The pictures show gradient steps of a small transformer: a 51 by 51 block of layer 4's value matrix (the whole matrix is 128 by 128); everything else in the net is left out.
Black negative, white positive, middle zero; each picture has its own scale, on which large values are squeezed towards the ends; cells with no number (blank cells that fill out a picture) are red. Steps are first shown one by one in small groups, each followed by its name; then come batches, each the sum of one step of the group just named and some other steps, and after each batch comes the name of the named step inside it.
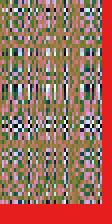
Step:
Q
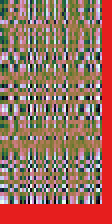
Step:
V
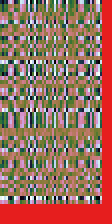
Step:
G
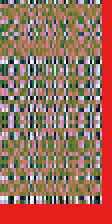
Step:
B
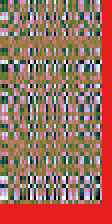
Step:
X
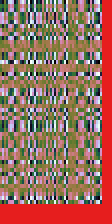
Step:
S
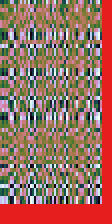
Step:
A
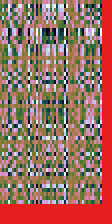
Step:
Q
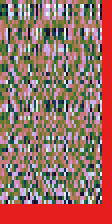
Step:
V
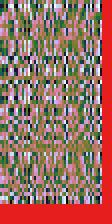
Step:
X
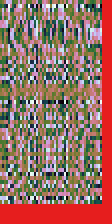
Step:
A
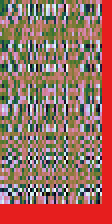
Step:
V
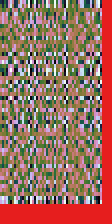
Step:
G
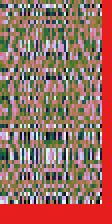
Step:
V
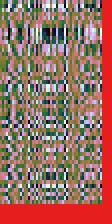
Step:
Q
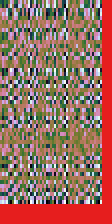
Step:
A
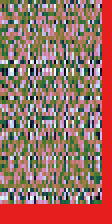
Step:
B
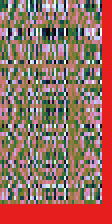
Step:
S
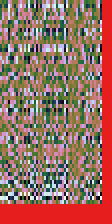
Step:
X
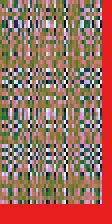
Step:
Q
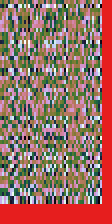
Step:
A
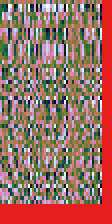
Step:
X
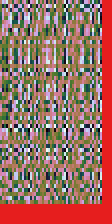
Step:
Q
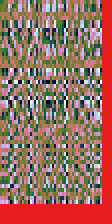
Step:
A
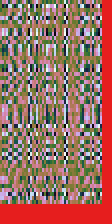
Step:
X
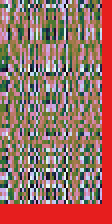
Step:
X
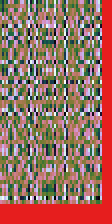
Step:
G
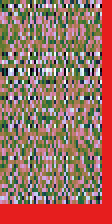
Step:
G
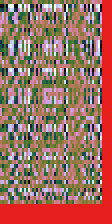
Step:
S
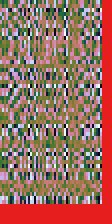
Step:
B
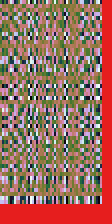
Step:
B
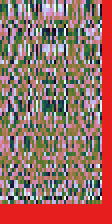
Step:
S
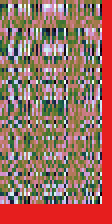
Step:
Q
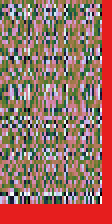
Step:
Q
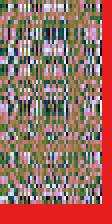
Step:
X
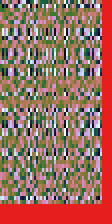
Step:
G
